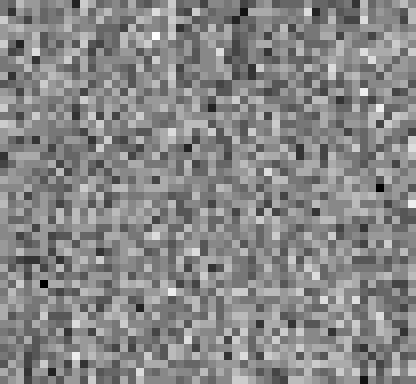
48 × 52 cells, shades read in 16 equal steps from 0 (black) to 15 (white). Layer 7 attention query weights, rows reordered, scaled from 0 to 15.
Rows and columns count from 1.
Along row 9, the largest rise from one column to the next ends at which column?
33
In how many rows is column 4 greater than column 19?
14
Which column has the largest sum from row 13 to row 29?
35
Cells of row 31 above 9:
6
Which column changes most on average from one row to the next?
20
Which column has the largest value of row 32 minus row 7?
25
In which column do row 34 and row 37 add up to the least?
27
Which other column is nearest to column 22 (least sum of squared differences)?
42
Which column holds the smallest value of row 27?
40
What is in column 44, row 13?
5
